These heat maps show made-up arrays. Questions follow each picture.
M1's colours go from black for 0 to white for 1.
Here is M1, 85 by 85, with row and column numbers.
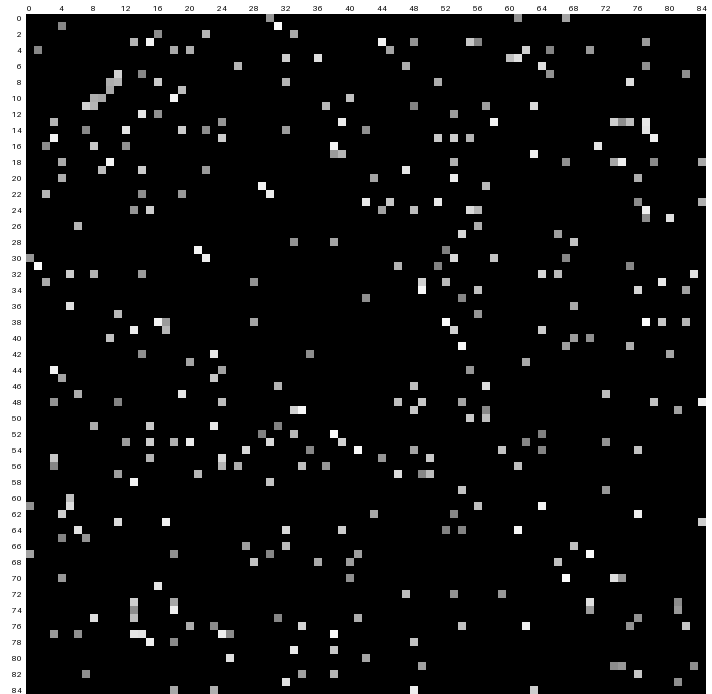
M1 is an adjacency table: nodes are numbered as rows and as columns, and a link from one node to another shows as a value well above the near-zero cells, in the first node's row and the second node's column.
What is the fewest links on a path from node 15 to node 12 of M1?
2
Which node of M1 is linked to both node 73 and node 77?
node 13
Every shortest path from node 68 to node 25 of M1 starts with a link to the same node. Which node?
node 28
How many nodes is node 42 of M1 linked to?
4
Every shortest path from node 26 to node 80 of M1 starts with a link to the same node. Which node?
node 6
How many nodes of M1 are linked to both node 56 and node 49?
1
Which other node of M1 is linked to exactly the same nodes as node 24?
node 3
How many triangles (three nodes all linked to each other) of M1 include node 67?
1
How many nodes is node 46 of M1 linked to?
3
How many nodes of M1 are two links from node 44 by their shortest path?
6
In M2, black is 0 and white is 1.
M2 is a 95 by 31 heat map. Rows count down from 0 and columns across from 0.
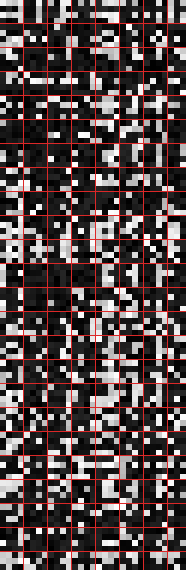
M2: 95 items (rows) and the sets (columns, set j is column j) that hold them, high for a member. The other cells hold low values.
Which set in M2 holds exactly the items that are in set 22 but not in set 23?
17
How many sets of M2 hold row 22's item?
6
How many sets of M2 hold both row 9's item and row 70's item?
6
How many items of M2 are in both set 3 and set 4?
7
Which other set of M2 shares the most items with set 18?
26
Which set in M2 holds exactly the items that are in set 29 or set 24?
16
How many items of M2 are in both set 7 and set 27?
4
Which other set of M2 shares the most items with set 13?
20
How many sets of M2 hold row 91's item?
1
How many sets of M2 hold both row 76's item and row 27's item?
3
